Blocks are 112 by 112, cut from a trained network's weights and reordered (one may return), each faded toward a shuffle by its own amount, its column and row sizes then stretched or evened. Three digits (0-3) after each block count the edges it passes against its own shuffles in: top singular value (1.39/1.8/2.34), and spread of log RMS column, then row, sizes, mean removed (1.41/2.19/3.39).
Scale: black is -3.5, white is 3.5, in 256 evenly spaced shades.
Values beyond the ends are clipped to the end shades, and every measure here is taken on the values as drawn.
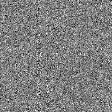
0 2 0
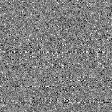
2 0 2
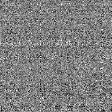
0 2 2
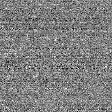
1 1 2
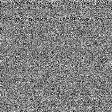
0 1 2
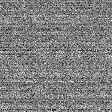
2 0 2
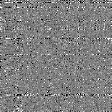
3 2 2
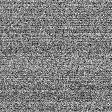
2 0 0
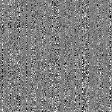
0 3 1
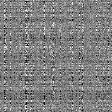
3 3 0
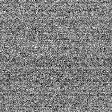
1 1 1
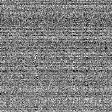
3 2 1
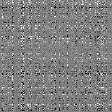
2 3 3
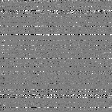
3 1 3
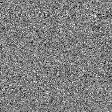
0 0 2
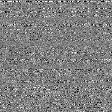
0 0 3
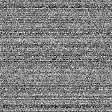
3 1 2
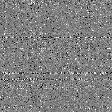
2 1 2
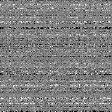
3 2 3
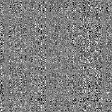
0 3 2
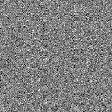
3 1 0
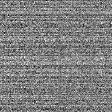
3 2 0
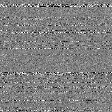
1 0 3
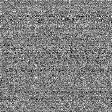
1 1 2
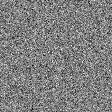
0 0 0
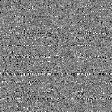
3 1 2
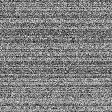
3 0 0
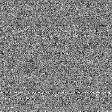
0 1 2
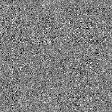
1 1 2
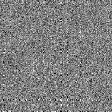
2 1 1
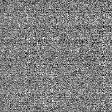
1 2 1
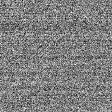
1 1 0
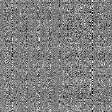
1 3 0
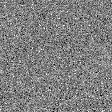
0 0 1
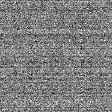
2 2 0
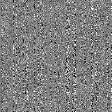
0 3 1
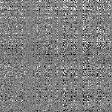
2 3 2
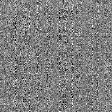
0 3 0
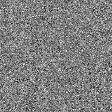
0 1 1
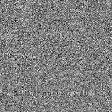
2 0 1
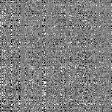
1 3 2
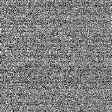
1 2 0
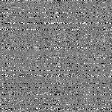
0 2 3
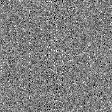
1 2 0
